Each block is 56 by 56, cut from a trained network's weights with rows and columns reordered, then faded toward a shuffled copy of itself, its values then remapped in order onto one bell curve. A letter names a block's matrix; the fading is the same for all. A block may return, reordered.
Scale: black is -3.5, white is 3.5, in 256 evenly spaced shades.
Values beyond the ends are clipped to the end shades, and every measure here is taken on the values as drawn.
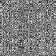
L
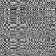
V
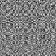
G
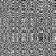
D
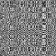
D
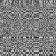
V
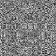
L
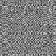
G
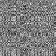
G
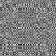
V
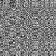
G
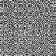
G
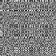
V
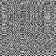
V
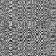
D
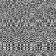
V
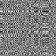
V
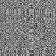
G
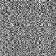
L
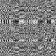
V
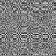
V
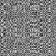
D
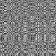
D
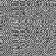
G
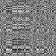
V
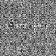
L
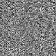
L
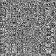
L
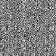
L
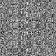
L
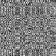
G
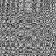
G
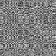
G
